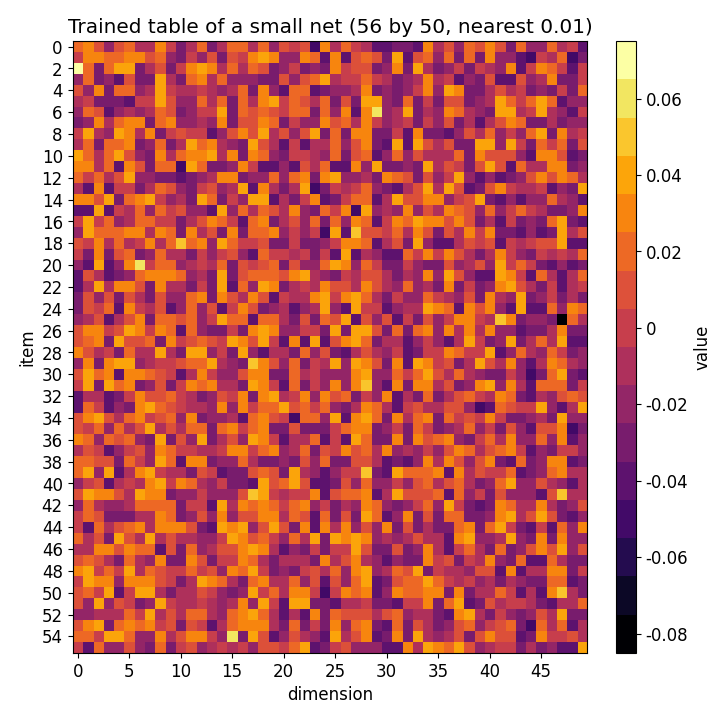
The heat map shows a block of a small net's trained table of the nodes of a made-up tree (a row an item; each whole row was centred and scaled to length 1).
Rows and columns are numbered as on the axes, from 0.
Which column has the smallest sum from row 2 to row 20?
48
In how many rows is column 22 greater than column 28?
12
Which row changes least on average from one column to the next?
37
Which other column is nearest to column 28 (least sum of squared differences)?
18
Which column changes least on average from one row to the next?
28
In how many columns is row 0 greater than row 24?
21
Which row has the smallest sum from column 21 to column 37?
0
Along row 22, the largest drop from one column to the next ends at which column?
15
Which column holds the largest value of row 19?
26
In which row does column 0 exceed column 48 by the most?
2
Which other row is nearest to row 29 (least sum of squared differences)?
31
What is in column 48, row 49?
-0.04
